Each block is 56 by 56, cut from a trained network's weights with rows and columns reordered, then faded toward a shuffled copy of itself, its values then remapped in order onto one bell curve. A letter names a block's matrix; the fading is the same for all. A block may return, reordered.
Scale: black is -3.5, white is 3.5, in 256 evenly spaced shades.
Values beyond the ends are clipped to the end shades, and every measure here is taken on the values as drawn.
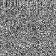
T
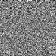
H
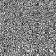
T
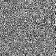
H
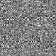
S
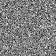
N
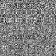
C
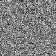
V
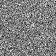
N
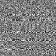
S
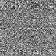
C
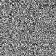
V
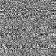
C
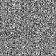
T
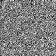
T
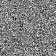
N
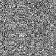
T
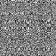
C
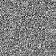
H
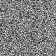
N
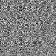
C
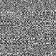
S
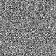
V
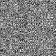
T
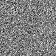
N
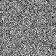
N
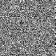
H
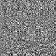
C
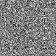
H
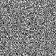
V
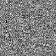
H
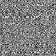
S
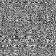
S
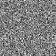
V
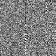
H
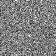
N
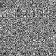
V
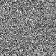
V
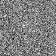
N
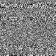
S
